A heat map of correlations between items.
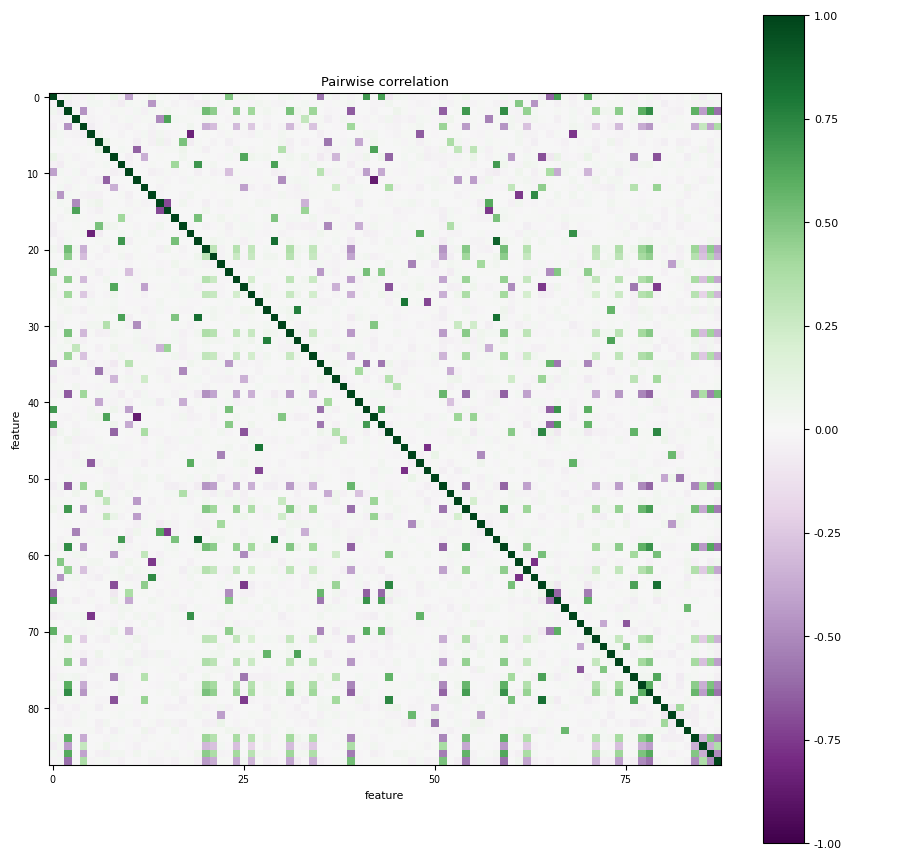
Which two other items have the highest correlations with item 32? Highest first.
28, 73
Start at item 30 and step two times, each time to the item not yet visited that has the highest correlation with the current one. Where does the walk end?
7
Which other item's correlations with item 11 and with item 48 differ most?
42
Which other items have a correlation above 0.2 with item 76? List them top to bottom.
12, 37, 44, 60, 64, 79
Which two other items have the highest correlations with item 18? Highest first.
68, 48
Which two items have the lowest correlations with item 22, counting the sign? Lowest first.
47, 81
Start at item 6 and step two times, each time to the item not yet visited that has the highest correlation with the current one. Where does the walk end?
52
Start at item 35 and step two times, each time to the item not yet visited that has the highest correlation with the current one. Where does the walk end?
10
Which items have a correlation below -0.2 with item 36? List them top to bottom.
6, 17, 52
